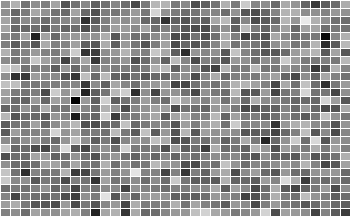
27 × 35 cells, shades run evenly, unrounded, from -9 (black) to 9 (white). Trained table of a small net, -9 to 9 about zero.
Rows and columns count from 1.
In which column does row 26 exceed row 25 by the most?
2
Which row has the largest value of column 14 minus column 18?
22
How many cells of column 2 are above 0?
7
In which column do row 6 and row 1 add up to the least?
33
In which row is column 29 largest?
23
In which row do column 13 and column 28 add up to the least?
27
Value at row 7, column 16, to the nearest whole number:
5
